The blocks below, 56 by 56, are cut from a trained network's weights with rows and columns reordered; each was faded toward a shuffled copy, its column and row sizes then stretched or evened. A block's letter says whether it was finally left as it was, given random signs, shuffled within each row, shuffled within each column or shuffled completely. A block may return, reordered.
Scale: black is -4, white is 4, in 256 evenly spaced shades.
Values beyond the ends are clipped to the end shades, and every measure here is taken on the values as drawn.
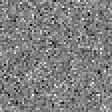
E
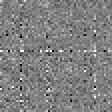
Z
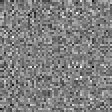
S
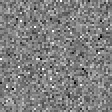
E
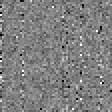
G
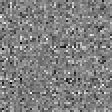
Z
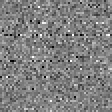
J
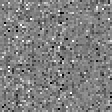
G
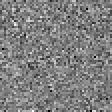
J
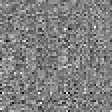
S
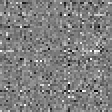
S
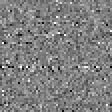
J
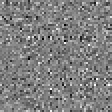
S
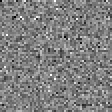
J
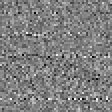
J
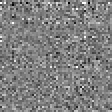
Z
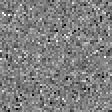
E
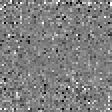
Z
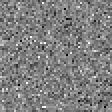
E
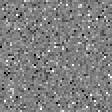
E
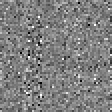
G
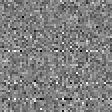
S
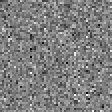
G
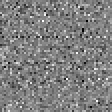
J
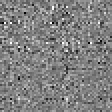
Z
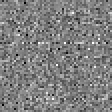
J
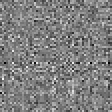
S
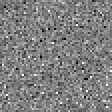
E
